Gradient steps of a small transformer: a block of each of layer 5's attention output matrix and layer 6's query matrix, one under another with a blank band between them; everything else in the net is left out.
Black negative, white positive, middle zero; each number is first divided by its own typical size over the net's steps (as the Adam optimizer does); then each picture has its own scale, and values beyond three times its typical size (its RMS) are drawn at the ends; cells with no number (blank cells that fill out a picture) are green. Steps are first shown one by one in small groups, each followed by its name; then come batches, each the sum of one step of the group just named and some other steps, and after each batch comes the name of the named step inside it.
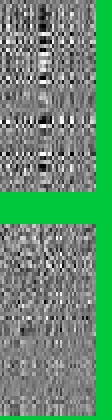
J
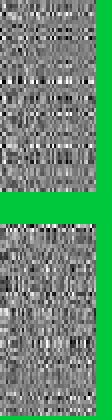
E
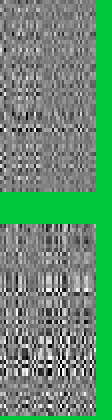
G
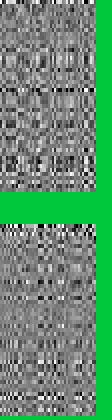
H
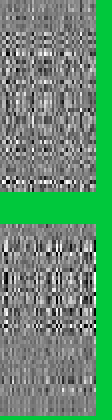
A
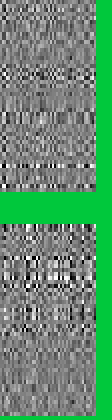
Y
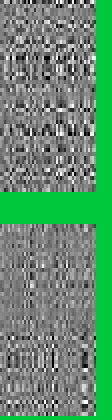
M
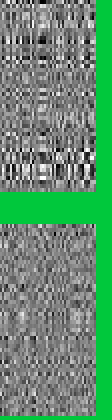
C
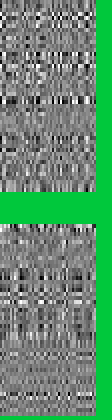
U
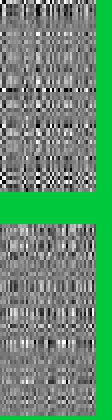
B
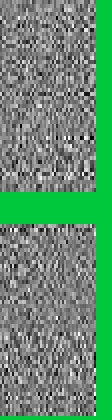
E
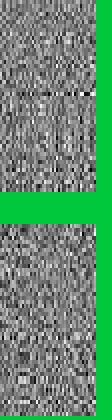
A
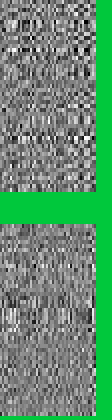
M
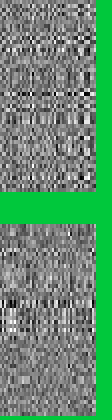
Y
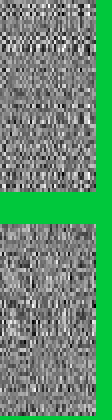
Y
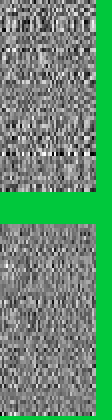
J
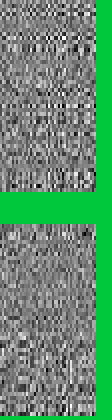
H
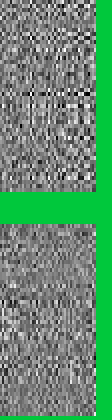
M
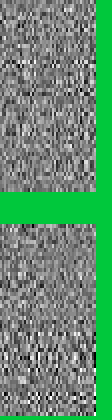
E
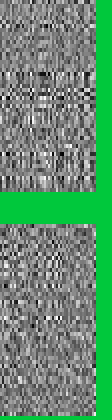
E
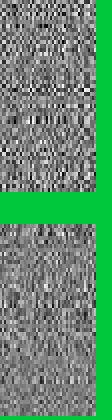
H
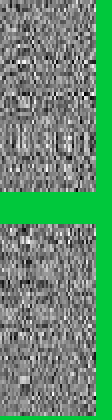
E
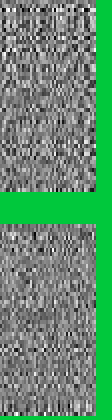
U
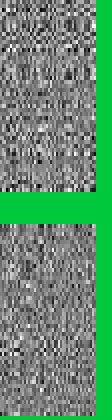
H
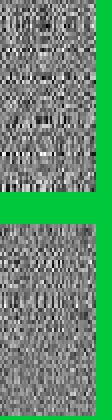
J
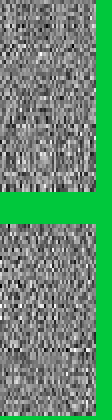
H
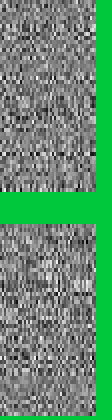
G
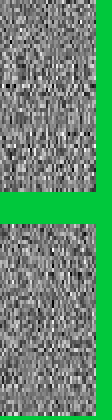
M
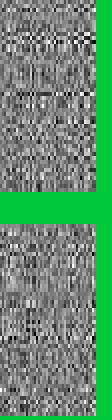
M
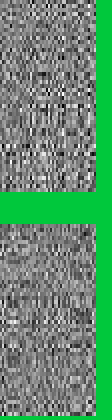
M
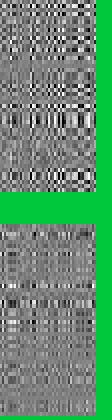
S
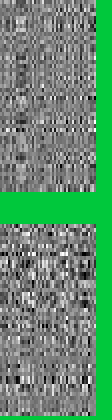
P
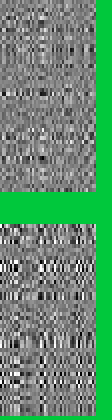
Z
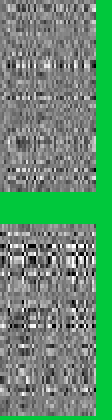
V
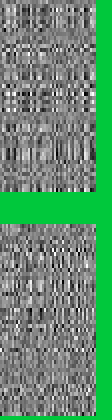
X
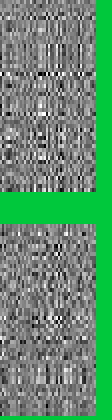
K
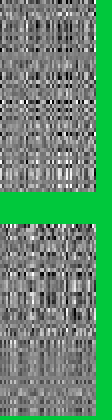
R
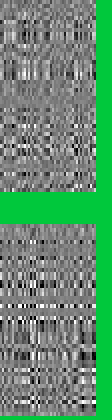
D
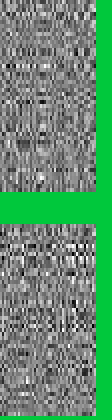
V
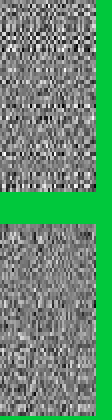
S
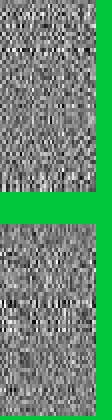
S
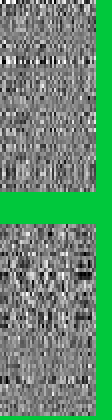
P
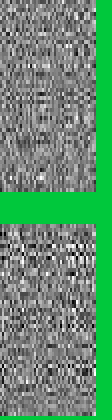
V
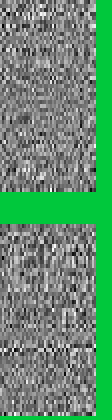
V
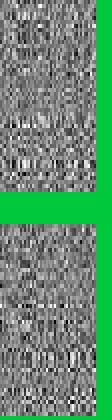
D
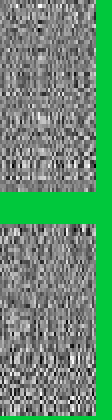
Z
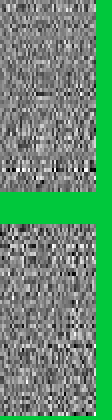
V
